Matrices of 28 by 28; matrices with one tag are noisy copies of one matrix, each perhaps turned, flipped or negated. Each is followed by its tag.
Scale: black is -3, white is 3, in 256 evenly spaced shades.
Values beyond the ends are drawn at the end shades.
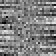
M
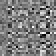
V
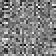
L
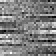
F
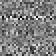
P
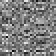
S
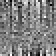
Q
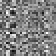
V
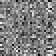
L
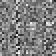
P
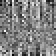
Q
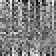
Q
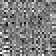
L
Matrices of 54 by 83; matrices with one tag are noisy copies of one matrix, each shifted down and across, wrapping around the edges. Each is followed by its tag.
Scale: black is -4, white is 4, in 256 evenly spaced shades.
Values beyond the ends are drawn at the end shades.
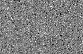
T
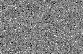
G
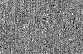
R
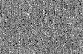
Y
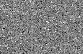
G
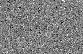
G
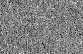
Y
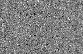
T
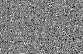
T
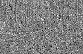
Y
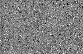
T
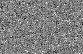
G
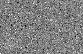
T
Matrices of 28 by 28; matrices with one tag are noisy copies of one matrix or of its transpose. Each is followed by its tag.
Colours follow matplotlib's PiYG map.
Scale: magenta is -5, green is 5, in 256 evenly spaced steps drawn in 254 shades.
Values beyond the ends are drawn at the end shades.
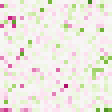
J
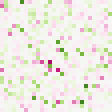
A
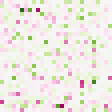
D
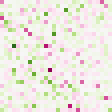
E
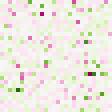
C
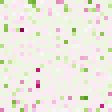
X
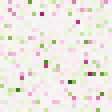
C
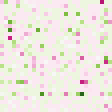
D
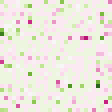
X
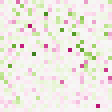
E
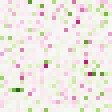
C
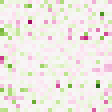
X
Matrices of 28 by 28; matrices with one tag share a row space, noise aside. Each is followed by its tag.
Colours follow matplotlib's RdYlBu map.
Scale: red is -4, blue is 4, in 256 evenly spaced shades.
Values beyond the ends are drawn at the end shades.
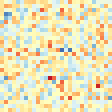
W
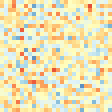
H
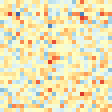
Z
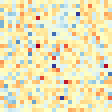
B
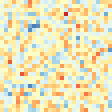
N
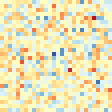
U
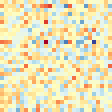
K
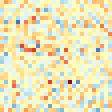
W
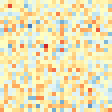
B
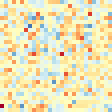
H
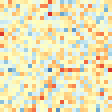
W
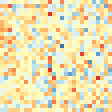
W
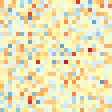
B
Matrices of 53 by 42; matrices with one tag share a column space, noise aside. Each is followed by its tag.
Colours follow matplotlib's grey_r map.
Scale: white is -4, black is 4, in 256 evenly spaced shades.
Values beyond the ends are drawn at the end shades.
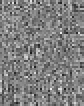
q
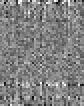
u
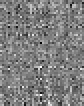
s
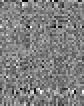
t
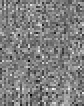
q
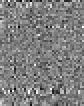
t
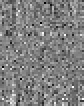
s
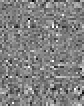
t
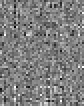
s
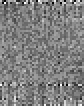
u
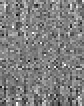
s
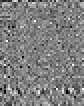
t
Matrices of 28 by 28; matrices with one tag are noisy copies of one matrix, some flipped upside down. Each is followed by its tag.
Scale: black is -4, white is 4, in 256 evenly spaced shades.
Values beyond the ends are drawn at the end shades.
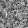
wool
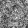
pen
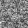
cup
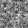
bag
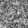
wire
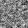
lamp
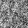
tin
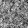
tin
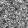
wool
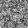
cup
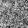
tin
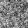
tin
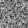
lamp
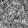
wire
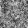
pen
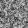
wool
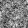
pen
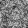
pen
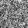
wool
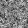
wool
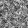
wool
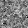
bag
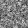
lamp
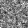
lamp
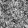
pen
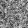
wool
